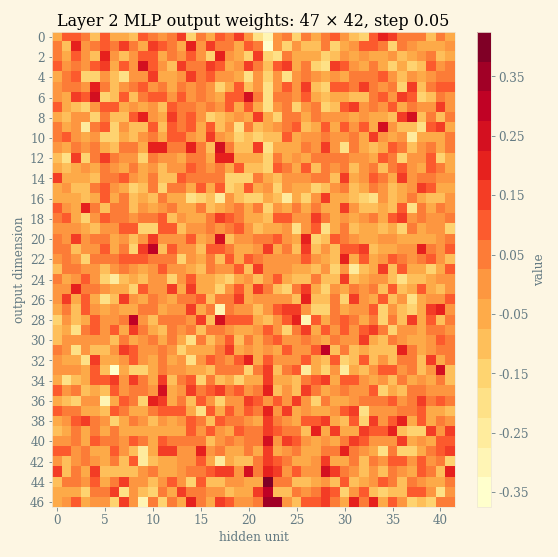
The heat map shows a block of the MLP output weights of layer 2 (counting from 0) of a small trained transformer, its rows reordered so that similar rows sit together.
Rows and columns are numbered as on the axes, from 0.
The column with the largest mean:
14
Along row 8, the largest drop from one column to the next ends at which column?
38
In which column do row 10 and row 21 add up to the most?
10
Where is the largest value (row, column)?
44, 22
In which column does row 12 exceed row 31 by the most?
2
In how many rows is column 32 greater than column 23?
21
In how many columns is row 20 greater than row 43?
15
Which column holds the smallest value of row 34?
1
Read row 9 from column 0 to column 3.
0.05 -0.05 0 -0.25
